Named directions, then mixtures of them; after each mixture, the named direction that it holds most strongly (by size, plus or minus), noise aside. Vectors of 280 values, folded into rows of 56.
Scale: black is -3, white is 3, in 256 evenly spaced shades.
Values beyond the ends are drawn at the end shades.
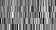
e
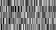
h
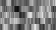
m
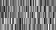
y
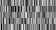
h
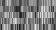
m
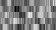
m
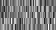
y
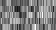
m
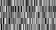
h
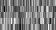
y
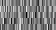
y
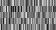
h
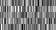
h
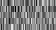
h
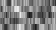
m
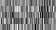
e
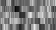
m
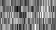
m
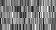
e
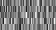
y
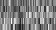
y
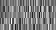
y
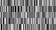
h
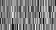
e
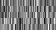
y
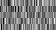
h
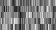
m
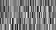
y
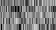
h
